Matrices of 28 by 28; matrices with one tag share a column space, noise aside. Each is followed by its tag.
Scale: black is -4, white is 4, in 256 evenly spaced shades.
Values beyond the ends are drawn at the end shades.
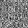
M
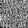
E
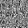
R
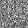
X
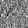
R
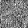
E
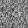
X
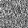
R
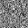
R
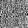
R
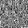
R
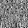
E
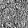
E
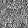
E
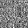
X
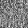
E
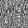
R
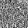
E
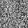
X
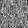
R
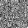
M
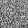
X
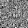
M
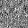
R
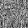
E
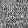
X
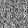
X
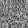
X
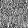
E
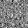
M
